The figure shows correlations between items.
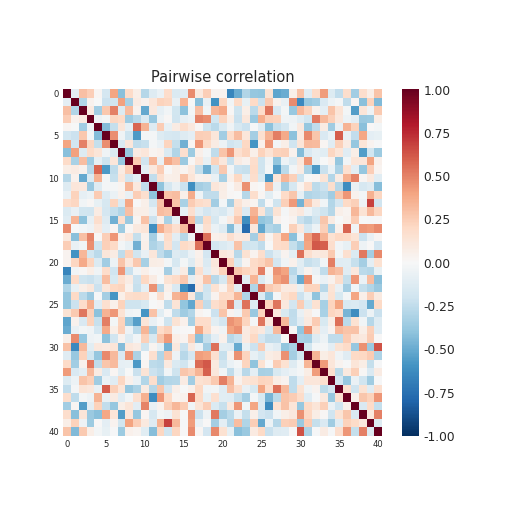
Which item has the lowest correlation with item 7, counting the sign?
38
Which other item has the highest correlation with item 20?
34
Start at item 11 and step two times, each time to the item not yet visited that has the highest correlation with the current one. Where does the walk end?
25
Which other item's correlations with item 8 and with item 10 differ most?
2
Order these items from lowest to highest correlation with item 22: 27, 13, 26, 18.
26, 13, 18, 27
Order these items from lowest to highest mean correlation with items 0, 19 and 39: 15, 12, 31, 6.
15, 12, 31, 6
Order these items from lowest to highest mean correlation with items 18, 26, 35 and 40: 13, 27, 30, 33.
13, 33, 30, 27
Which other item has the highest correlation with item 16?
36
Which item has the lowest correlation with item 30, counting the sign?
1
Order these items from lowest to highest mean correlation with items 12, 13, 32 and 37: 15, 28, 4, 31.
15, 4, 31, 28
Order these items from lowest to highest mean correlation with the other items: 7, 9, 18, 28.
9, 7, 18, 28
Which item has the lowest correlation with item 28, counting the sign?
0
